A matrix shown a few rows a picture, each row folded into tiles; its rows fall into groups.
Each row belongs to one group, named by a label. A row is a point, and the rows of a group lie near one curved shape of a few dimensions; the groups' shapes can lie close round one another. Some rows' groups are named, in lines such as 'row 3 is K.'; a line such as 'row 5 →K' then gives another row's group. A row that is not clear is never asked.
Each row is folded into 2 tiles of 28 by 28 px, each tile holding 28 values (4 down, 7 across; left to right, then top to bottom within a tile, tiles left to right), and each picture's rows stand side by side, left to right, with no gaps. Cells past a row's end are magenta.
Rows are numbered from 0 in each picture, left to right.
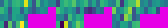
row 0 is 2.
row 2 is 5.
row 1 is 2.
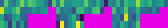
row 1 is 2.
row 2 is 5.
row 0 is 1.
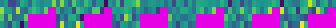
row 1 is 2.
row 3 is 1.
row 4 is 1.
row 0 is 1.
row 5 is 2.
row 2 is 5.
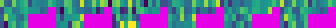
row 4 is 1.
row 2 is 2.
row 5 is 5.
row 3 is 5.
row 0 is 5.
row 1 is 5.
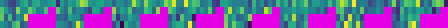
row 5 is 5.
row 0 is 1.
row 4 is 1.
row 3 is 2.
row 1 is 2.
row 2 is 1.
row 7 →5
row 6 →2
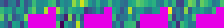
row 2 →1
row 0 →1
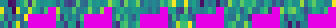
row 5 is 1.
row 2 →5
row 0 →1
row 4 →2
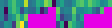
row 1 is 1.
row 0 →5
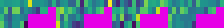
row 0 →1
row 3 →1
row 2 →1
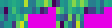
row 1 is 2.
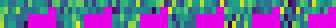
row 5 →1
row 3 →1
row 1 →5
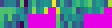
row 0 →1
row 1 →1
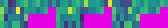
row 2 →1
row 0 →1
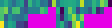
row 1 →5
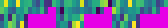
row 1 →5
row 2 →2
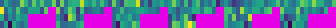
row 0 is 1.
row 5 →1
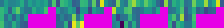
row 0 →1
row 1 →2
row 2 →1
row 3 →5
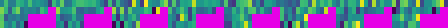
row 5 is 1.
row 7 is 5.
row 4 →5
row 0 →1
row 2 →1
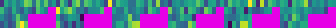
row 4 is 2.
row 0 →2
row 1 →1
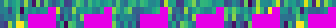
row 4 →1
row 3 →1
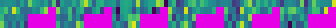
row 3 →1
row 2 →5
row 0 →1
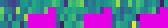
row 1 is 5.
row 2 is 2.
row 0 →1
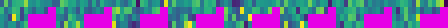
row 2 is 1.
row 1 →2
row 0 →5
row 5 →2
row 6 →5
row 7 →5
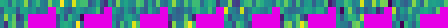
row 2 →2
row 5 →2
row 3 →2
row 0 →5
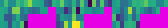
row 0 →1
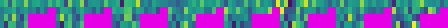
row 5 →1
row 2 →5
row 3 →1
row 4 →1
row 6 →5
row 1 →5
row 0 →5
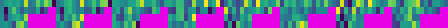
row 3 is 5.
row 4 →1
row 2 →1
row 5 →2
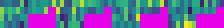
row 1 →1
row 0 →1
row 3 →2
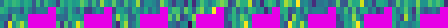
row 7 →5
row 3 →1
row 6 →5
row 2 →5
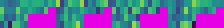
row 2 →2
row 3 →1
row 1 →5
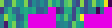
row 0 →5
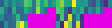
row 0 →2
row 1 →2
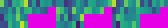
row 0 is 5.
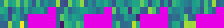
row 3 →2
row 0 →2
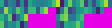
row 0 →1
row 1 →5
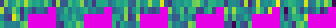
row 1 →5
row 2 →5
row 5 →5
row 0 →5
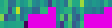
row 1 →5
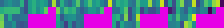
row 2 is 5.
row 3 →5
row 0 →1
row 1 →1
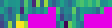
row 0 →2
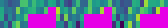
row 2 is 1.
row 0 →1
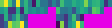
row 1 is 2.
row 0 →2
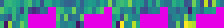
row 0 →2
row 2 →2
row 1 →1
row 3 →2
